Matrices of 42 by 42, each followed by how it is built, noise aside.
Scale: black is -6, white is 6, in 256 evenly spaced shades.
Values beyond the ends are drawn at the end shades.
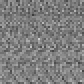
repeating columns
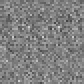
repeating columns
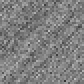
Hankel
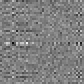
low rank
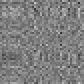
low rank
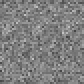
repeating columns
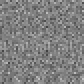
repeating columns
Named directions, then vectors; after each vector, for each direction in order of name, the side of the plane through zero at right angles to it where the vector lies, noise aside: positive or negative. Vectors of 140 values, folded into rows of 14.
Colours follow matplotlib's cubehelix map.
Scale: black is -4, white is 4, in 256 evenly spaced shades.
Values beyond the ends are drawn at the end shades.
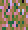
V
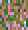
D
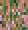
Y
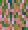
negative, negative, positive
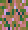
negative, negative, negative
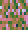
negative, positive, positive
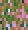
positive, positive, positive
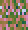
negative, positive, positive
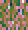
positive, negative, positive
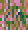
negative, positive, negative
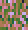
positive, positive, negative
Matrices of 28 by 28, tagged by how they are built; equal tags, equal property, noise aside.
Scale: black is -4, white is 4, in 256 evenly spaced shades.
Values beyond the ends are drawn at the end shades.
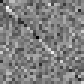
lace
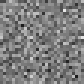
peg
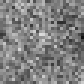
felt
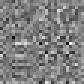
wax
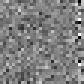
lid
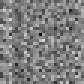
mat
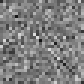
lace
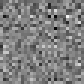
wax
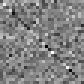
lace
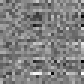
wax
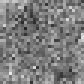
felt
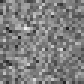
mat
